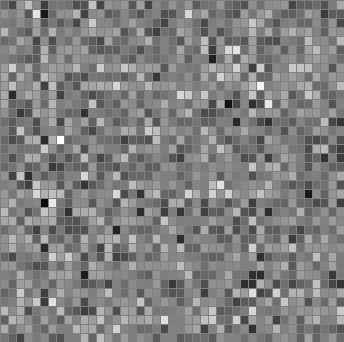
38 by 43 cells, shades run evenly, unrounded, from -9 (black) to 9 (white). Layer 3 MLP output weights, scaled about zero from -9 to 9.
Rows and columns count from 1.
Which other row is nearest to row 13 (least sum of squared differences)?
4
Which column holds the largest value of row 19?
32
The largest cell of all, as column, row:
8, 16
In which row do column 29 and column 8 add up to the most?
22
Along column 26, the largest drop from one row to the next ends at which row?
37
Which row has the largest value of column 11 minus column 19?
20
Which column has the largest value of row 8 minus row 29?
33
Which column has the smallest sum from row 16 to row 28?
39
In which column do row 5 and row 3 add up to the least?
35
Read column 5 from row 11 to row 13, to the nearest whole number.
2 2 3
